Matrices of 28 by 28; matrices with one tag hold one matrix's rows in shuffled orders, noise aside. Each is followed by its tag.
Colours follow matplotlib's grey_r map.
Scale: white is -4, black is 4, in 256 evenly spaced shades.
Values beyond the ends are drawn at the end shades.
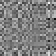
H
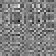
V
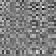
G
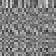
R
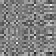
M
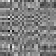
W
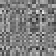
G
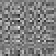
V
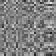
M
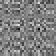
V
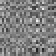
G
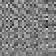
R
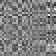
H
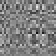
G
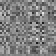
G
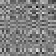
G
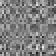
G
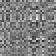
G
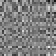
H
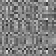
R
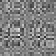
V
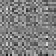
R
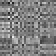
W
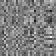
M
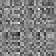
V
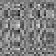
V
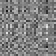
R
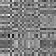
W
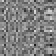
M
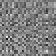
R
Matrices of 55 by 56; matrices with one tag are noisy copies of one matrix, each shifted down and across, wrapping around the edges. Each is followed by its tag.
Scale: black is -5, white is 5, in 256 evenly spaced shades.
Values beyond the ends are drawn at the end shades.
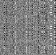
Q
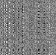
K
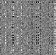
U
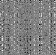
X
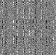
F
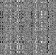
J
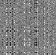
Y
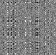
Y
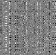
Q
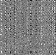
K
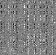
F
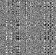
Y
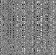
X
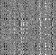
J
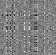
Y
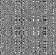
Y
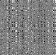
X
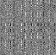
F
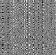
K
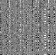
Q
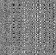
K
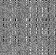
F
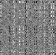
J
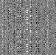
Q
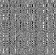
F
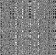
U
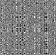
Y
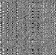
K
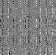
F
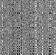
U
